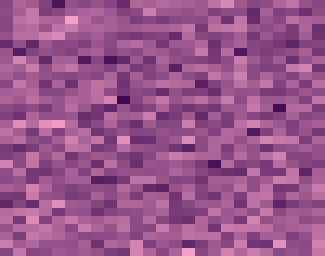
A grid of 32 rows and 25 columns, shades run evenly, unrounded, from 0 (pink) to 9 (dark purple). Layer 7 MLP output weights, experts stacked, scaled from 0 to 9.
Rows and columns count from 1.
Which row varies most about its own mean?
16
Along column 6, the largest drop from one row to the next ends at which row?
3
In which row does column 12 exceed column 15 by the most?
18
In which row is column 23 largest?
6
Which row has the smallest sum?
29
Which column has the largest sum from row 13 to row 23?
11
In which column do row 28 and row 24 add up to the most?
13
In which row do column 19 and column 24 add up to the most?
22
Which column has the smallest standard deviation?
24
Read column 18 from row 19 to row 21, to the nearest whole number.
6 5 3
